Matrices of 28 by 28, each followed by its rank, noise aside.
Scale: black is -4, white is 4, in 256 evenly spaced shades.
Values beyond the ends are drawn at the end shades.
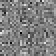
seven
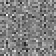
five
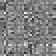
four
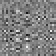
three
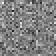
seven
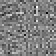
five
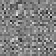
four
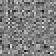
five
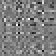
three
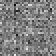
five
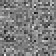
six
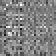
four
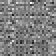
five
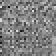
six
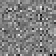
four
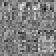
three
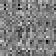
three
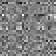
three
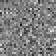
seven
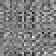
three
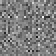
seven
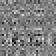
four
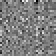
six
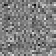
six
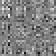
five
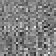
four
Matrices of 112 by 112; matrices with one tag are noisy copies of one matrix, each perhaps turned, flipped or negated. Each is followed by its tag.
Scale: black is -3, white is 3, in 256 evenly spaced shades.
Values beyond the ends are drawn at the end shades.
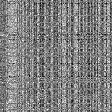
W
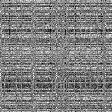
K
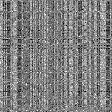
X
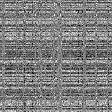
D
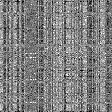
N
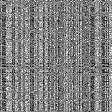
X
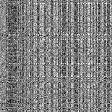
W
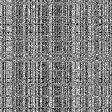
D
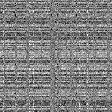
D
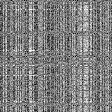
K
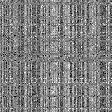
D
